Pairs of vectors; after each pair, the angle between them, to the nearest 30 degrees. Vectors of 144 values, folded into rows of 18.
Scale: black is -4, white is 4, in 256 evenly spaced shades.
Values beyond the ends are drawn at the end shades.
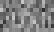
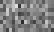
120 degrees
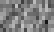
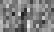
90 degrees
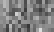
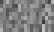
90 degrees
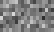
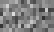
30 degrees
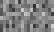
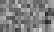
60 degrees
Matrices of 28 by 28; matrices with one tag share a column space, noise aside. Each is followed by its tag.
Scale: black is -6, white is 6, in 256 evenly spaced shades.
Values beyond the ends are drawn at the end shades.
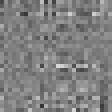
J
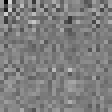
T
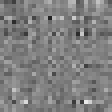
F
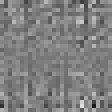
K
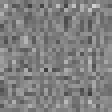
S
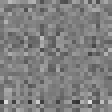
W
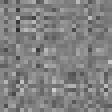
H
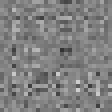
H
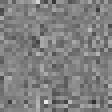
W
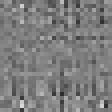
K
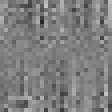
K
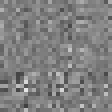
H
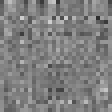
F
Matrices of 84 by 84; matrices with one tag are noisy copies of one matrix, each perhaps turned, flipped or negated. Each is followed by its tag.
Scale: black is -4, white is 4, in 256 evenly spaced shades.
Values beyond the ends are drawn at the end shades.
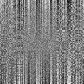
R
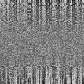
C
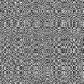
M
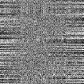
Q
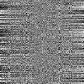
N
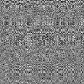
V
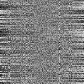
N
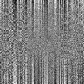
R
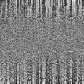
C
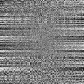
R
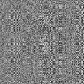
V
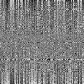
N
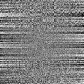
R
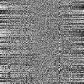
N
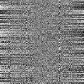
N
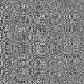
V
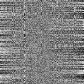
N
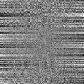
R
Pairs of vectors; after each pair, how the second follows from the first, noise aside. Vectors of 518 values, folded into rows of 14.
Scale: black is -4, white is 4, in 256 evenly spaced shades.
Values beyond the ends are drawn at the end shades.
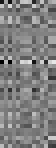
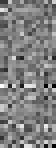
reversed.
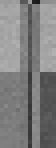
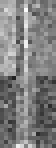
reversed, negated.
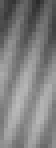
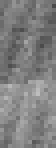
wrapped around, negated, shrunk.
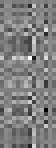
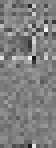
partly zeroed.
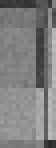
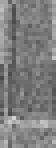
wrapped around, negated, shrunk.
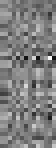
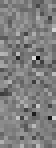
partly zeroed.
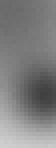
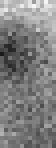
reversed.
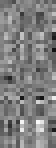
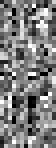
wrapped around, negated, scaled up.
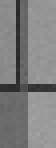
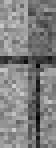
reversed.
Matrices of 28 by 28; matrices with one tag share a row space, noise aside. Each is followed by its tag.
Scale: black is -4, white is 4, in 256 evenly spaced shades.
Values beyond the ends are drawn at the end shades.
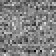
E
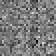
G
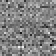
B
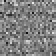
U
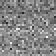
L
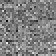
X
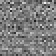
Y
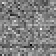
L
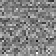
G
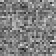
E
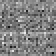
G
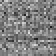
X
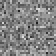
G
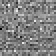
X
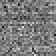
L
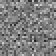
L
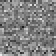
E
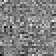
E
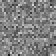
L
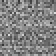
L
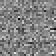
L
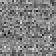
B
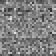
U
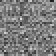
E
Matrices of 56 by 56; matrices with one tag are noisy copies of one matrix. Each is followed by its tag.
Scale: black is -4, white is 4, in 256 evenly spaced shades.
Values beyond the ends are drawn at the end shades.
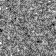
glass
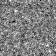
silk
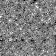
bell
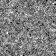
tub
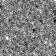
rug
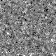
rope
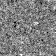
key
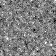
rug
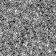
silk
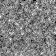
bell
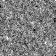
rug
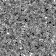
rope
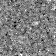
key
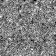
bell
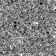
key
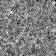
tub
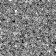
silk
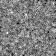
tub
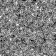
bell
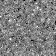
bell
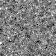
glass
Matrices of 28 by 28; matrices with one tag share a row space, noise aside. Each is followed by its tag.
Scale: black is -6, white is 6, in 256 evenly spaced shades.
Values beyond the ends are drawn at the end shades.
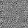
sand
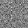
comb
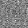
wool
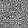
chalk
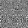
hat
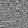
chalk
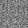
wool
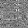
chalk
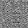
wool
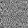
sand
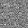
chalk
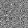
comb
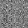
comb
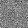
hat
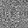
wool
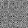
hat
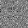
hat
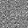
wool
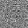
wool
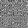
hat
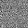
sand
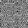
hat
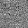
chalk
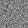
comb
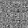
wool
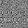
sand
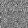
hat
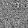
wool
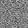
wool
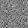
comb
